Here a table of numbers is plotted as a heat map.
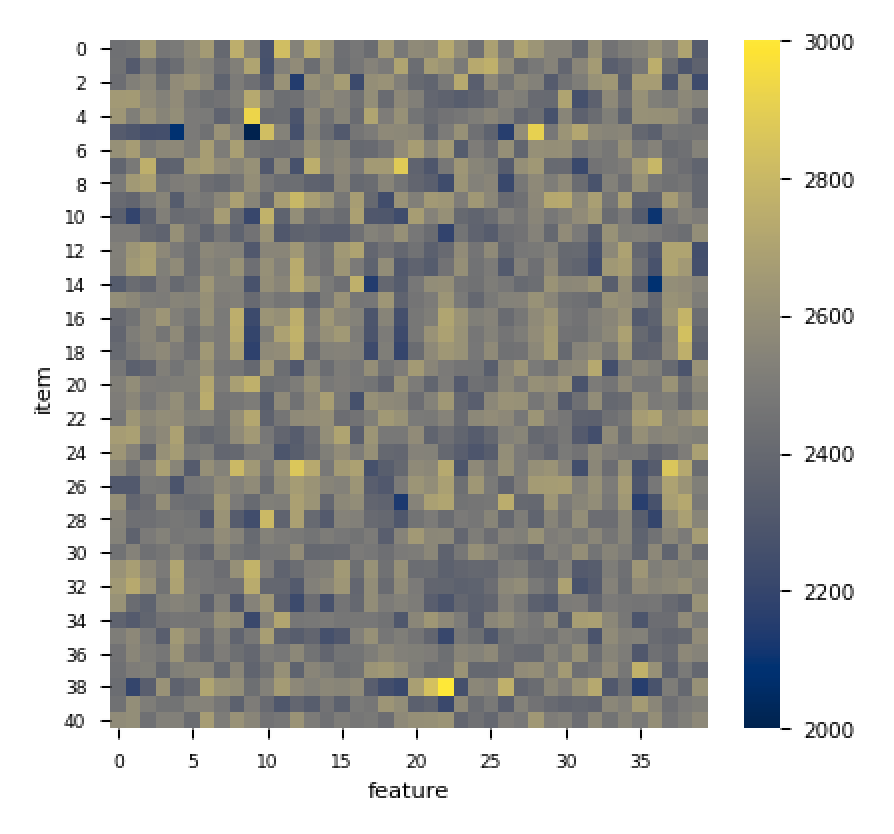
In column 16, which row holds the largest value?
14
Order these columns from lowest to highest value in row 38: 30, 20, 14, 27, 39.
27, 30, 14, 39, 20
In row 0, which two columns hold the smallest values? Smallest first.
10, 39
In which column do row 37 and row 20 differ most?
9
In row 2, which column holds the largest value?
23
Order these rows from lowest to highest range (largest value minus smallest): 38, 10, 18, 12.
12, 18, 10, 38
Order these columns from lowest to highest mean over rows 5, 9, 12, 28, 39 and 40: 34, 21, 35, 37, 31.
35, 21, 31, 37, 34
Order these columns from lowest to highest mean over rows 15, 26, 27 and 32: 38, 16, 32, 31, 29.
31, 32, 16, 29, 38
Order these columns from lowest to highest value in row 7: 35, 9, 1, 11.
1, 11, 9, 35
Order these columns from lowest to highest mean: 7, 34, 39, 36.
36, 39, 7, 34
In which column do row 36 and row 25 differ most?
37
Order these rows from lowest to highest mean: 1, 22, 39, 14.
39, 14, 1, 22
